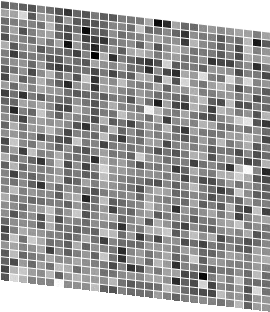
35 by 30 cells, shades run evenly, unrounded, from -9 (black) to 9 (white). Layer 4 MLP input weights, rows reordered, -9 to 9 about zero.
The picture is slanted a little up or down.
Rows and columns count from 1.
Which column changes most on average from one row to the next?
18
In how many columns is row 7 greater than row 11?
15
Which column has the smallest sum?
11
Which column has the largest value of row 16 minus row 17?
12
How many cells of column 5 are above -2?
28
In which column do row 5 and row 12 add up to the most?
17
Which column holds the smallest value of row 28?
16
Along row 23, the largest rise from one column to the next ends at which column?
29
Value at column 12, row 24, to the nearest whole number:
4
